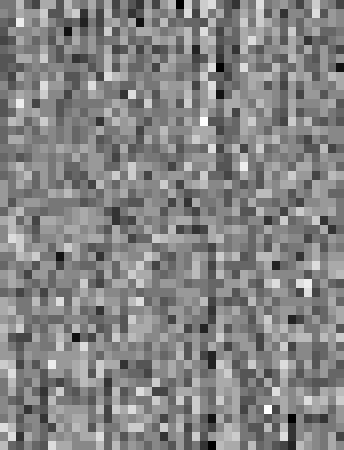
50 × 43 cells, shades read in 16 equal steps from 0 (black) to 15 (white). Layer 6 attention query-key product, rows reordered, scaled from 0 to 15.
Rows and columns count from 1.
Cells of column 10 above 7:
32
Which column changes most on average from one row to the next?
34
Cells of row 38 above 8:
20
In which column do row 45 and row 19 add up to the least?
22
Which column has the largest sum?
2
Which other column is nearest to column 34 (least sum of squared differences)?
17
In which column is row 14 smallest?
13
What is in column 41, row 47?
3
